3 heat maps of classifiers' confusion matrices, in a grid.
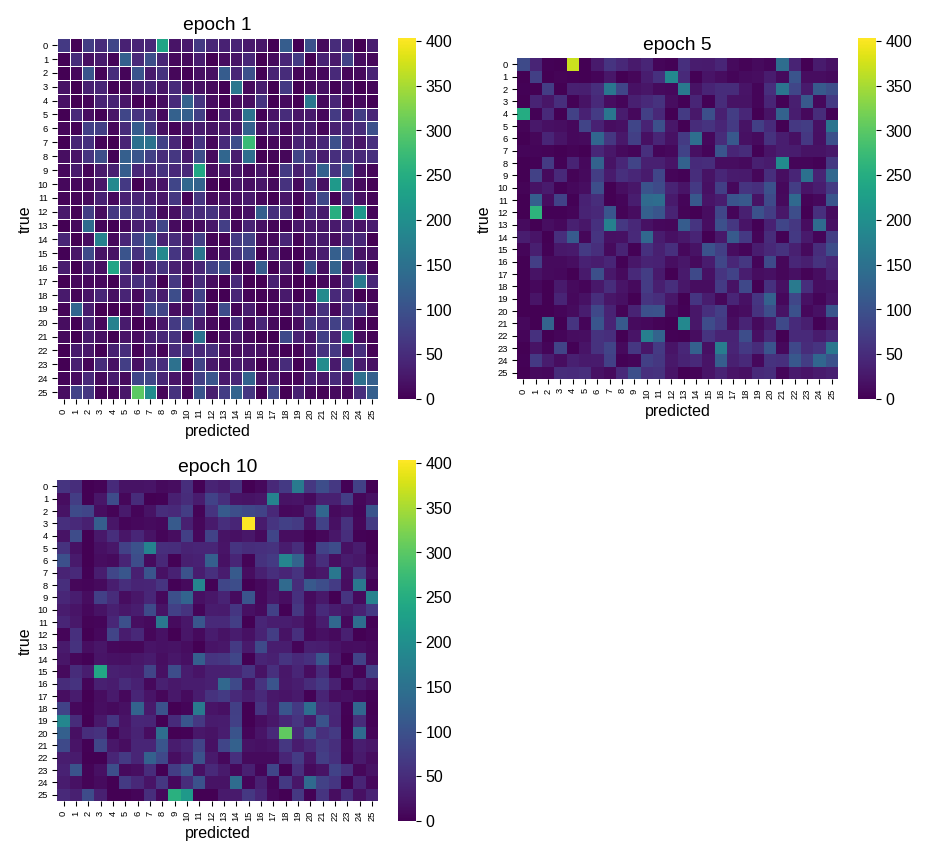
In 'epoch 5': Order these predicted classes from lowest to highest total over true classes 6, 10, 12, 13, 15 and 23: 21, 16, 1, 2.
2, 21, 1, 16
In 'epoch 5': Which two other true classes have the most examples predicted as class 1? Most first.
12, 11
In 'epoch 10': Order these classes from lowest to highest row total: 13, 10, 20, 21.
13, 10, 21, 20
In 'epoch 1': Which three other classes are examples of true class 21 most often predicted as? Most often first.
23, 11, 18
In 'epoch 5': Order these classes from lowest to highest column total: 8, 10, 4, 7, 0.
0, 8, 4, 7, 10
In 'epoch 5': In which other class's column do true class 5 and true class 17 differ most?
25
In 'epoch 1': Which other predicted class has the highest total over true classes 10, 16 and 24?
4
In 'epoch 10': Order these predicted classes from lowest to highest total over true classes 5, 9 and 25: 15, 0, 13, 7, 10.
13, 0, 15, 7, 10
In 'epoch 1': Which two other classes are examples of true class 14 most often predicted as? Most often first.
3, 7
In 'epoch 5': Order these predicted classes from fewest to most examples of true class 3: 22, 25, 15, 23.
15, 22, 25, 23
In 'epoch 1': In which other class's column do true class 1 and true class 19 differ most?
5
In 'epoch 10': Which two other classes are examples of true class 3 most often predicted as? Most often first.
15, 9
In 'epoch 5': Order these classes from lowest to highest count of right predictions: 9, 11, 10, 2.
9, 2, 10, 11
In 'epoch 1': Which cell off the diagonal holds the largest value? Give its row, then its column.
25, 6
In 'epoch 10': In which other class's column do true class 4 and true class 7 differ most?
22
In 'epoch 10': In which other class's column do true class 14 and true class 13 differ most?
11
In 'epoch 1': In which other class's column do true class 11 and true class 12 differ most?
22
